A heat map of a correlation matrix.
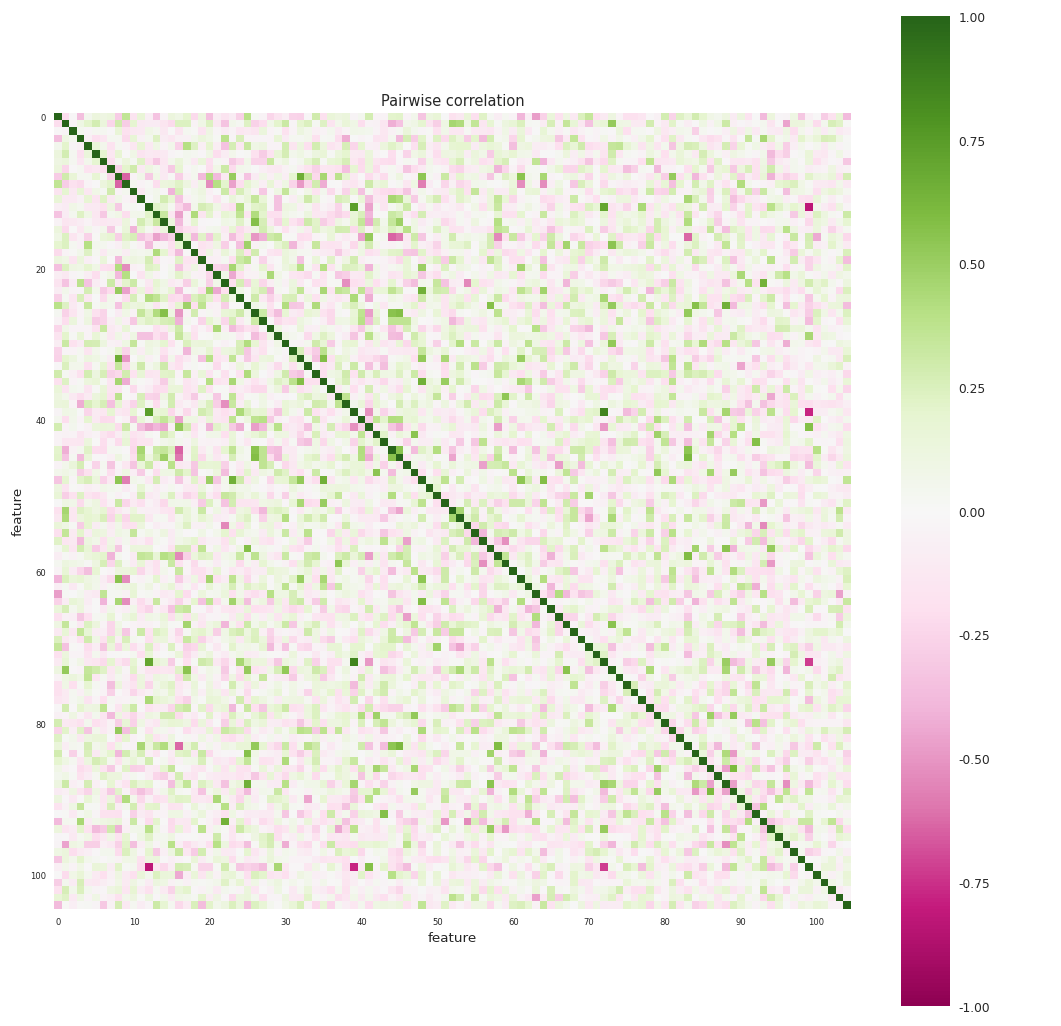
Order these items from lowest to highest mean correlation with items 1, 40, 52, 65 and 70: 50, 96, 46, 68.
96, 50, 46, 68
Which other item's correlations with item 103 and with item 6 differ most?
63
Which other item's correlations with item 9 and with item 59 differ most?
8
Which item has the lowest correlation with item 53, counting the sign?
70
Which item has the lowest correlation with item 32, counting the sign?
9
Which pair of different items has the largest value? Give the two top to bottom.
39, 72
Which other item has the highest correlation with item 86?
89
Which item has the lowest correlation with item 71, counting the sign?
83
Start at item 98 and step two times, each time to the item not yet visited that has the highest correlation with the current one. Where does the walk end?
22
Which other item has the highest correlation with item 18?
13
